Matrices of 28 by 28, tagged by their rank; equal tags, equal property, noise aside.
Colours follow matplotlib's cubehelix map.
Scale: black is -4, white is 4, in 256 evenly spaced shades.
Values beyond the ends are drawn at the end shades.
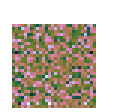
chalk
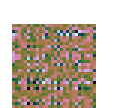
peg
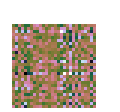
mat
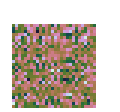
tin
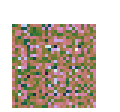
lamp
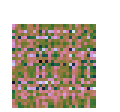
peg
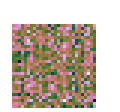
chalk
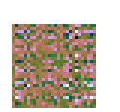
peg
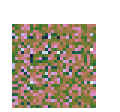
lamp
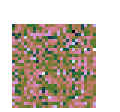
chalk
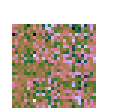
chalk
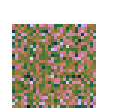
chalk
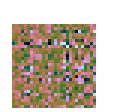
tin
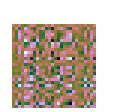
peg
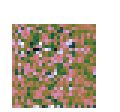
lamp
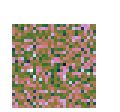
chalk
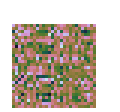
lamp
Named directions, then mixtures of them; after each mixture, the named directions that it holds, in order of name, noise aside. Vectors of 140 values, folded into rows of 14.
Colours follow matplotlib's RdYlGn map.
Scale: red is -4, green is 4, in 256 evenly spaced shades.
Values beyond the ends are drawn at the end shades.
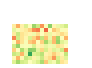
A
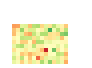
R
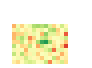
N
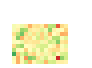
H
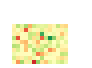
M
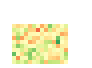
A, H.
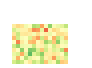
A.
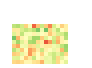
A, N.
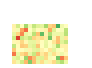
H, M.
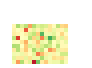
M.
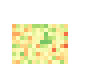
M, N.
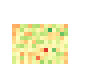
R.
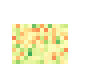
A.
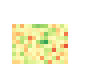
N.
